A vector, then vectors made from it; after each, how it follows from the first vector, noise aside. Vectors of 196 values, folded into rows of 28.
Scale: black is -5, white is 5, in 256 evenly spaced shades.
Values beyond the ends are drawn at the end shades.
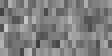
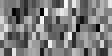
wrapped around, scaled up.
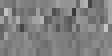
reversed, partly zeroed.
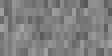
reversed, negated, shrunk.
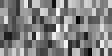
wrapped around, scaled up.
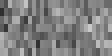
sign-scrambled.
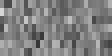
sign-scrambled.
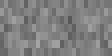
negated, shrunk.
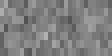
negated, shrunk.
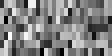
wrapped around, scaled up.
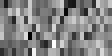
wrapped around, scaled up.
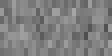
reversed, negated, shrunk.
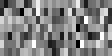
wrapped around, scaled up.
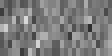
sign-scrambled.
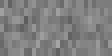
negated, shrunk.
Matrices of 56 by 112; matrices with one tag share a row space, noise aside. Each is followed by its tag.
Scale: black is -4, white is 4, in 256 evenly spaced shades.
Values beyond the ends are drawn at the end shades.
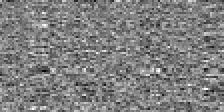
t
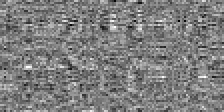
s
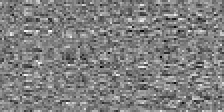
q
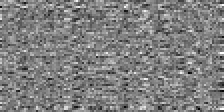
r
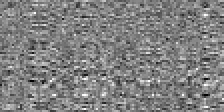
t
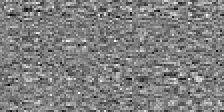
q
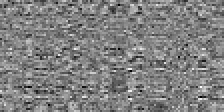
s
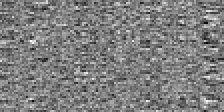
t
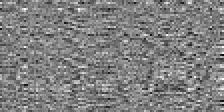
r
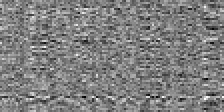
t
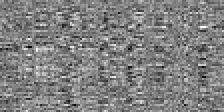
s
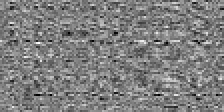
q
